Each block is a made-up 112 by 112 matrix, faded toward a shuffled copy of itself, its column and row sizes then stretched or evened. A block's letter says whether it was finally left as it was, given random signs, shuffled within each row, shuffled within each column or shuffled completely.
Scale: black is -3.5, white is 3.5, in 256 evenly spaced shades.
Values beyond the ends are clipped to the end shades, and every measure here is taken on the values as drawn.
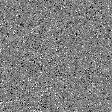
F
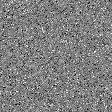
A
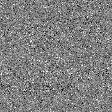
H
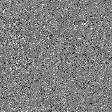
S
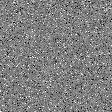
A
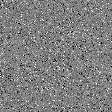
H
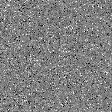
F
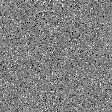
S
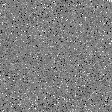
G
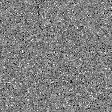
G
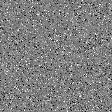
G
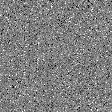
F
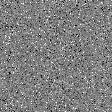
F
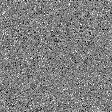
G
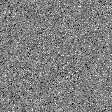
A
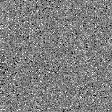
H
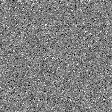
G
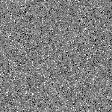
F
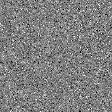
S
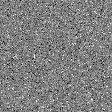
F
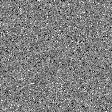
G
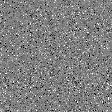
S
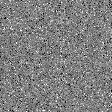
F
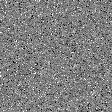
A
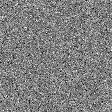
A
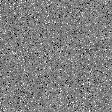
S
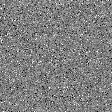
G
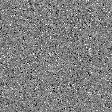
S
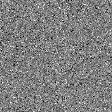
S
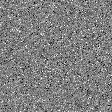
A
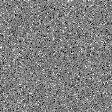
S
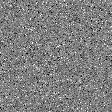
A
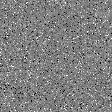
F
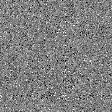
H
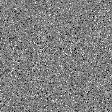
S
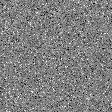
A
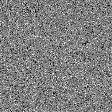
F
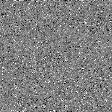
S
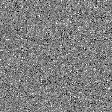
H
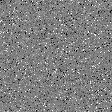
G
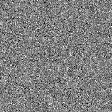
H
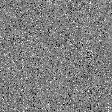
F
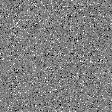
S
